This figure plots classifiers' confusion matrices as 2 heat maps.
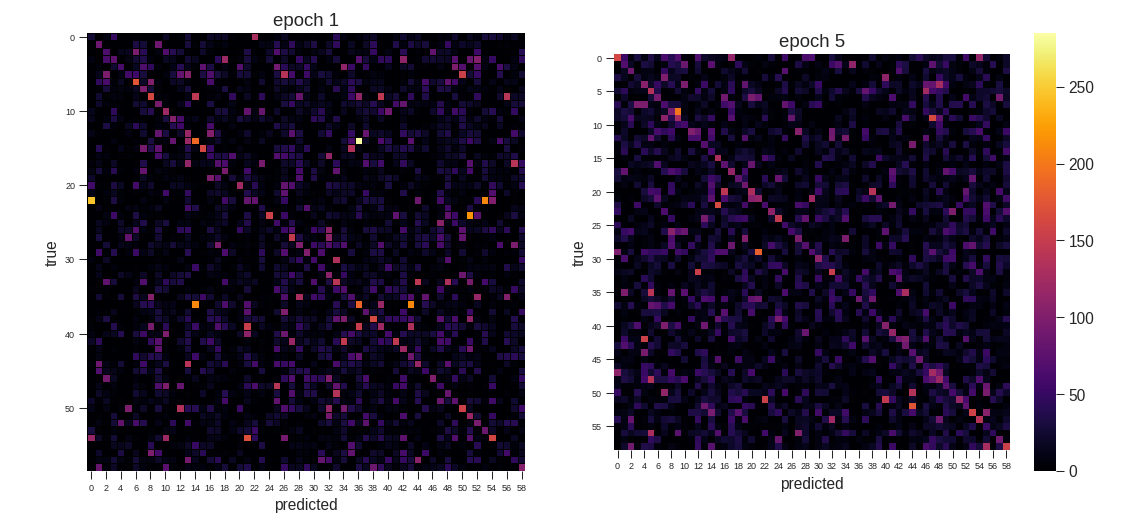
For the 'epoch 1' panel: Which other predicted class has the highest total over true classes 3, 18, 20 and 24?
51
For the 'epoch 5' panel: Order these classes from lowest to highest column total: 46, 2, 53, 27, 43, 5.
43, 2, 27, 53, 46, 5
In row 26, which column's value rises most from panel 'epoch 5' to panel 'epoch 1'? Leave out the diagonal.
32
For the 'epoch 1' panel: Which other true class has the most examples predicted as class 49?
4
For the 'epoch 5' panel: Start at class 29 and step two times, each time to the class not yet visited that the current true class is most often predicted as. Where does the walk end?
20
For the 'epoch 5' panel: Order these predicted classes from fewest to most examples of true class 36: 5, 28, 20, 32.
28, 5, 32, 20
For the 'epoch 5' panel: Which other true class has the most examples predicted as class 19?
27
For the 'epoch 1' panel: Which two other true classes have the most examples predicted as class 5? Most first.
50, 27
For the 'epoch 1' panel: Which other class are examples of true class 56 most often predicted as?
8
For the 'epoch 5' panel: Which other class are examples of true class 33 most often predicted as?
42
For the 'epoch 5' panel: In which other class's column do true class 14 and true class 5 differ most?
46
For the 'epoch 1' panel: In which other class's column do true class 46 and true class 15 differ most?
35
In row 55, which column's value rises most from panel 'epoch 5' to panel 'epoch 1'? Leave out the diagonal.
35
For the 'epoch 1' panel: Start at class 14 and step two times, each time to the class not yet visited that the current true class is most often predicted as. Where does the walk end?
43
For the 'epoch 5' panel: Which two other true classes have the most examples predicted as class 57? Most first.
6, 20
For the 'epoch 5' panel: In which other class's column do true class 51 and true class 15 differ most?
40
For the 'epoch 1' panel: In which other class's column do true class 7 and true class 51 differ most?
32
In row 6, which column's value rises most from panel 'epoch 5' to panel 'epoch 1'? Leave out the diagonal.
8
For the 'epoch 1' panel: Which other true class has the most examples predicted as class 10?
54
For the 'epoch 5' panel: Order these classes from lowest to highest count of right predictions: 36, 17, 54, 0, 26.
26, 36, 17, 54, 0
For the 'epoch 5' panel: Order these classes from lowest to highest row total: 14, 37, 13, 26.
13, 14, 37, 26
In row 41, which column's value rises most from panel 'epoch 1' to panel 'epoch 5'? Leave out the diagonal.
28
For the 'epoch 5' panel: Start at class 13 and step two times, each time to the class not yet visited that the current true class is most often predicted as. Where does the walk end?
4
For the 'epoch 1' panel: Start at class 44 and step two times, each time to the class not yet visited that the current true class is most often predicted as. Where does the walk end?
16
